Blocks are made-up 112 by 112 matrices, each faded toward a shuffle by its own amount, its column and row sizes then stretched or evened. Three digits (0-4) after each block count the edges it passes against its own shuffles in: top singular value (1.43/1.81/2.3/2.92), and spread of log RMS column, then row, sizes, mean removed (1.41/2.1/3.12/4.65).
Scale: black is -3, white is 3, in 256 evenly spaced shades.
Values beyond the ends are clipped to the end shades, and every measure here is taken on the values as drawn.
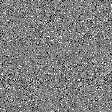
1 0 2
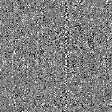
2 2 1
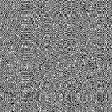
4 1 0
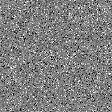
2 1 0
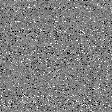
0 0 2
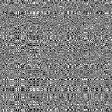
4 2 3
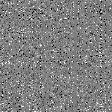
0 2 1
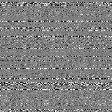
3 0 4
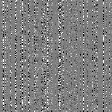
3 4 0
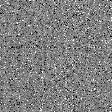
1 1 1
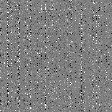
1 3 0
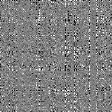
3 3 2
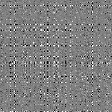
4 3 3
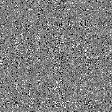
1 2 2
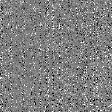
0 3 1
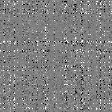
0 3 3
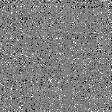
2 2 2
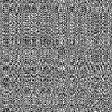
4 2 1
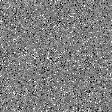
1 1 1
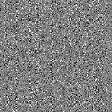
3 2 0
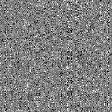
3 2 0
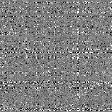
3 2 3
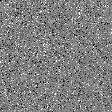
1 1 1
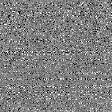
2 1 3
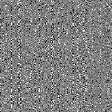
3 3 0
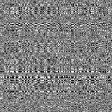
4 1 3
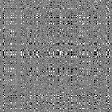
4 3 3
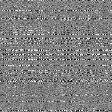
3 1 4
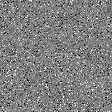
1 0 1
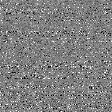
0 0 3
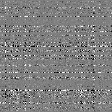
1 2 4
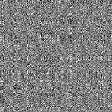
3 2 2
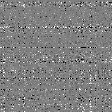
1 2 3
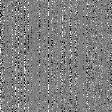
1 4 0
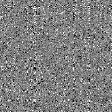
2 2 1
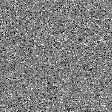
0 0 1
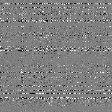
3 2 4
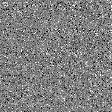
0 1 1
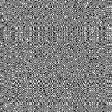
4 1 2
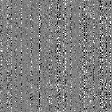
3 4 1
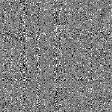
2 3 2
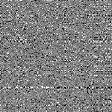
3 1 2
